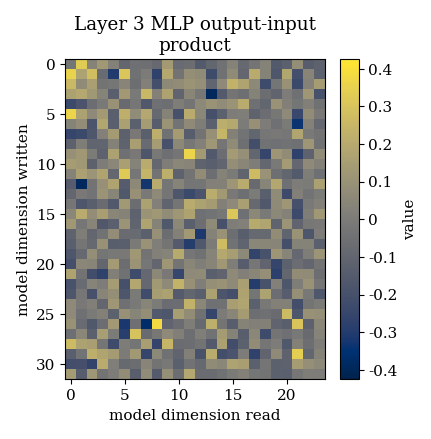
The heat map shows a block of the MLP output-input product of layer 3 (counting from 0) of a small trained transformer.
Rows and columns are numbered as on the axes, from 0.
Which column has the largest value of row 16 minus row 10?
18
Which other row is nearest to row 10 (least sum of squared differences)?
25
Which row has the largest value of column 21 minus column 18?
29
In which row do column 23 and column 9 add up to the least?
8
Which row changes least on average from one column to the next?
4
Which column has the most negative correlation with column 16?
1
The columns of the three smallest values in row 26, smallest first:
7, 5, 2
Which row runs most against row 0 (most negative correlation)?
14
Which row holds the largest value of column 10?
22
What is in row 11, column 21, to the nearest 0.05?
-0.15
